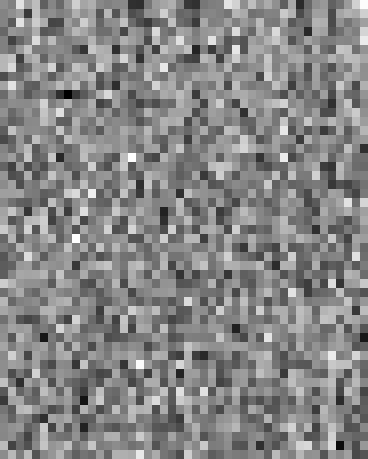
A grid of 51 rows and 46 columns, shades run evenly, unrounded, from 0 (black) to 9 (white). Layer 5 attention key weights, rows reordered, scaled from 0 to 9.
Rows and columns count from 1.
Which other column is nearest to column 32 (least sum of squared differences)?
12
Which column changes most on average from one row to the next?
2
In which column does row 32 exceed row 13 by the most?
42
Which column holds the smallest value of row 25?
21
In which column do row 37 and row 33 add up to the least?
30
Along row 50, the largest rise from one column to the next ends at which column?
44
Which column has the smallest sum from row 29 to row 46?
22
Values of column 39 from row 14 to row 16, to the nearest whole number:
7 3 6
